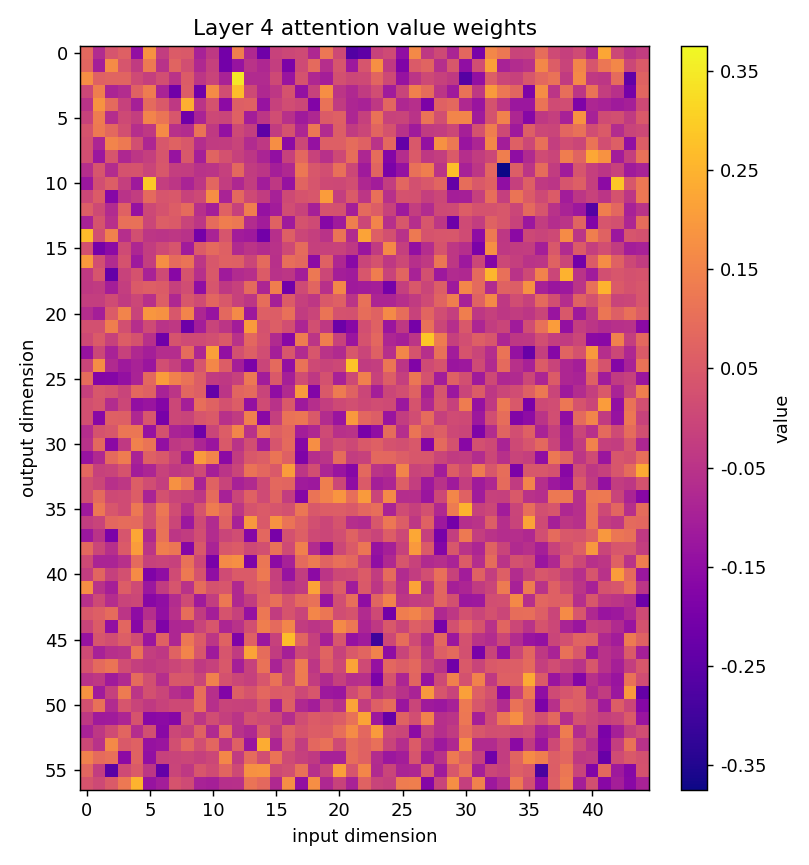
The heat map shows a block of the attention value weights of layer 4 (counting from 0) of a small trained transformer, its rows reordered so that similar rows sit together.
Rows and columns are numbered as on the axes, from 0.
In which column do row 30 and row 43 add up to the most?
18
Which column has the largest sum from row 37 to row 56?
14
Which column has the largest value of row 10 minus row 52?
42
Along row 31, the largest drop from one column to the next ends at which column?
11
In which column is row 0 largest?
41
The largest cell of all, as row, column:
2, 12
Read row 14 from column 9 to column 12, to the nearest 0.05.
-0.2 -0.1 0.05 -0.1
